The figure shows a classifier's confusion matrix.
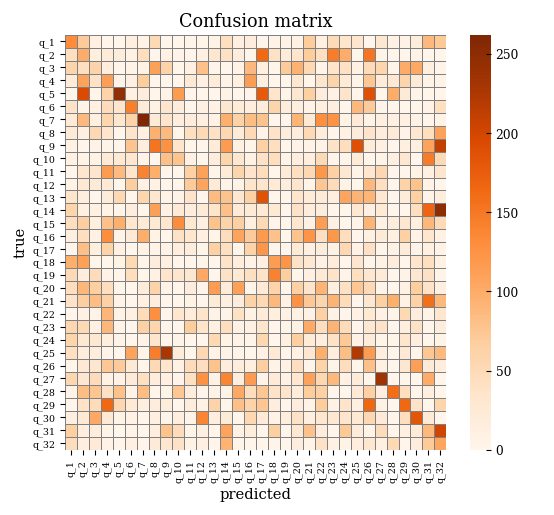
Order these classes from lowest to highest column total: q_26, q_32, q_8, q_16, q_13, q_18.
q_13, q_18, q_16, q_8, q_32, q_26
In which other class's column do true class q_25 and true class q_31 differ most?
q_9
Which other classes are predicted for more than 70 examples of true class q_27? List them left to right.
q_12, q_14, q_16, q_21, q_23, q_31
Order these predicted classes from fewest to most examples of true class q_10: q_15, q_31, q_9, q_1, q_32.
q_1, q_15, q_32, q_9, q_31
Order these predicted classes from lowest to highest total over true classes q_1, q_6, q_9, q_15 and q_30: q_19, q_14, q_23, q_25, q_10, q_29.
q_19, q_29, q_23, q_10, q_14, q_25
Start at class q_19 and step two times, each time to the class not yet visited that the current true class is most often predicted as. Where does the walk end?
q_2
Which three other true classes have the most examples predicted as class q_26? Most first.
q_5, q_29, q_2
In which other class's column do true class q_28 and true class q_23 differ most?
q_15
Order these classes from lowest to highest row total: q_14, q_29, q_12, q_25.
q_12, q_14, q_29, q_25
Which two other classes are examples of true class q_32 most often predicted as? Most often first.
q_14, q_31
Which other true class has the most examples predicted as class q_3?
q_30
